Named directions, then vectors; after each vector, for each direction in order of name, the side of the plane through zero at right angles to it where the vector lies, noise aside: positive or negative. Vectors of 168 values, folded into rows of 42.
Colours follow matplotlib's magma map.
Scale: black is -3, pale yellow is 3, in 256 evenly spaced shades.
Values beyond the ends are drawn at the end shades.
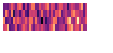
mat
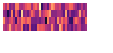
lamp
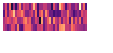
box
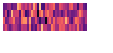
positive, positive, positive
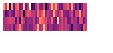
negative, positive, negative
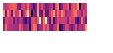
negative, negative, negative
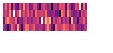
positive, negative, negative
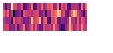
negative, negative, positive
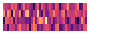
negative, negative, negative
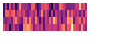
positive, negative, positive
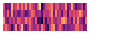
negative, positive, positive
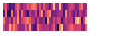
positive, positive, positive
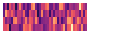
positive, negative, positive
